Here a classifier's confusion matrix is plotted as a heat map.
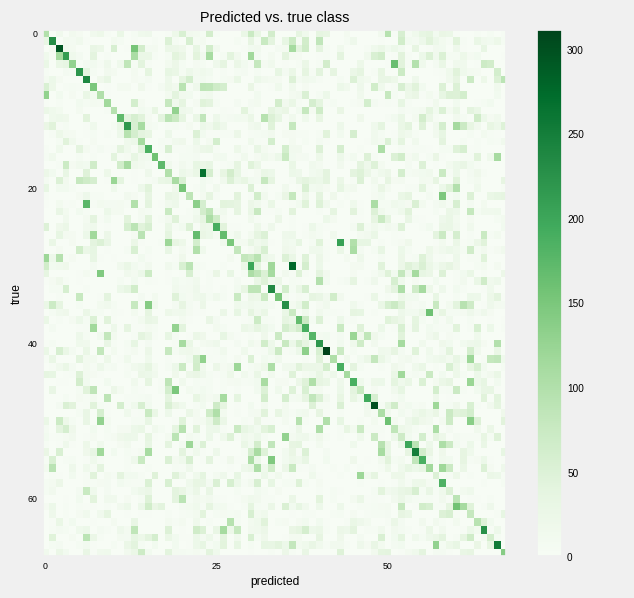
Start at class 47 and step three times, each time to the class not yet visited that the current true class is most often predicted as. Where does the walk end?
6
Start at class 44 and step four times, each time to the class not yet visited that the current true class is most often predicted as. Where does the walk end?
49
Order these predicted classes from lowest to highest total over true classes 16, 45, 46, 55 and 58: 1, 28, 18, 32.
28, 1, 32, 18
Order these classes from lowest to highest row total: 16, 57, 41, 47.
57, 16, 47, 41
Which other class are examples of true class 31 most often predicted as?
8
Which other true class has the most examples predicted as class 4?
48
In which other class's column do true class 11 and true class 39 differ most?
45
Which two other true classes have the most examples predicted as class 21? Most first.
53, 30
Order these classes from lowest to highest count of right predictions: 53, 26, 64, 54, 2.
26, 53, 64, 54, 2
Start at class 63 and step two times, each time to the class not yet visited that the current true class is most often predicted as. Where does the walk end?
43
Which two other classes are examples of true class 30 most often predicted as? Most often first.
36, 33
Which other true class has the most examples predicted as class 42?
34
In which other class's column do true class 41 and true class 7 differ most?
38
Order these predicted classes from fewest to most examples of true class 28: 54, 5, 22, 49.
54, 49, 5, 22
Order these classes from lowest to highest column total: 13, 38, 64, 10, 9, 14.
10, 9, 64, 14, 13, 38
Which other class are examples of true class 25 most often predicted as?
13
